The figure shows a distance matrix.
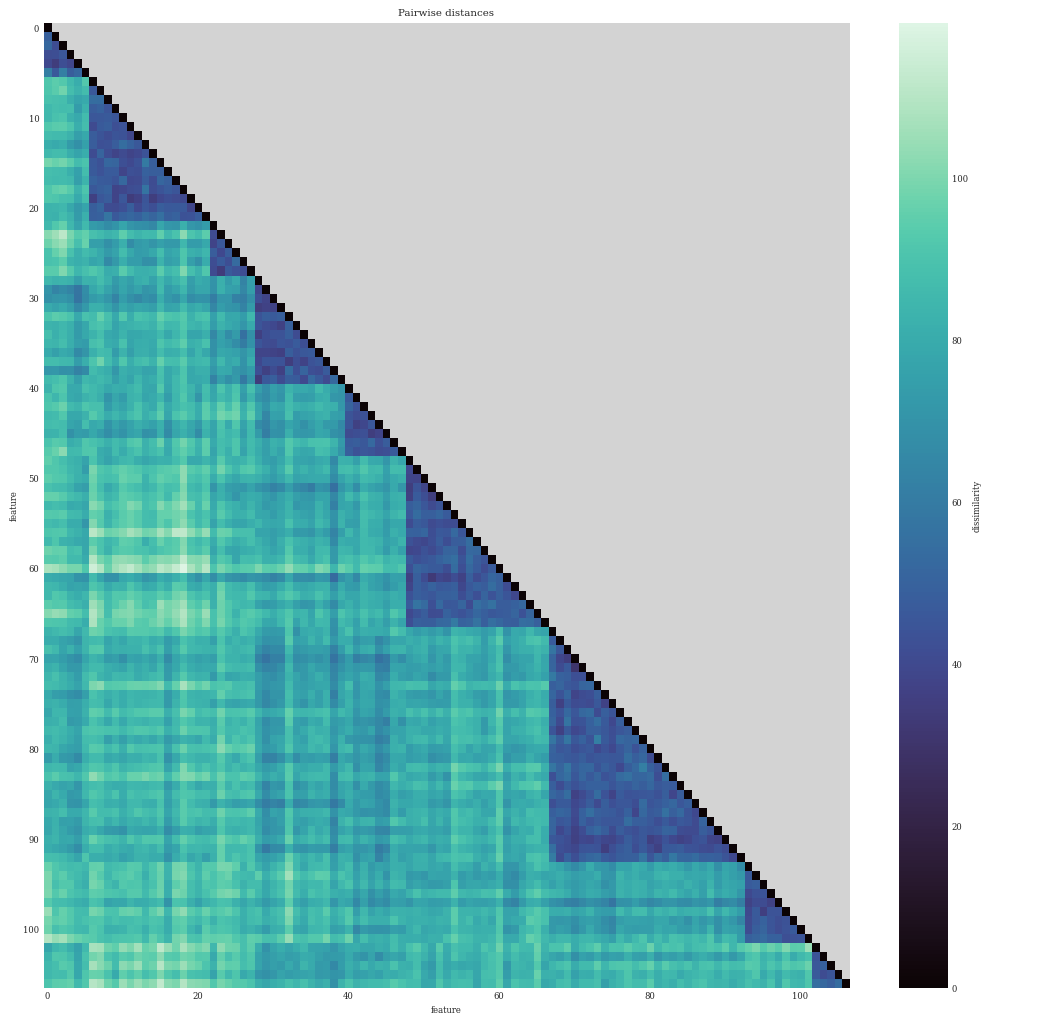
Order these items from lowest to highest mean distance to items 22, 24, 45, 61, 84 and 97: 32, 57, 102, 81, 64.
81, 57, 64, 32, 102
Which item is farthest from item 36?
60
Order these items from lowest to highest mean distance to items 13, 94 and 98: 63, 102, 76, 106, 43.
43, 63, 76, 106, 102
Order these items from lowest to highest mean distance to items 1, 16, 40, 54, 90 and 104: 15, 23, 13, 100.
13, 100, 15, 23
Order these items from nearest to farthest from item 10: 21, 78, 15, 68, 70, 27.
15, 21, 70, 68, 78, 27
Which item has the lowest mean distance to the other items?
70
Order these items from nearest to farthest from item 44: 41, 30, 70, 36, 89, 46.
41, 46, 70, 89, 30, 36
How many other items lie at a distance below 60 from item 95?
8
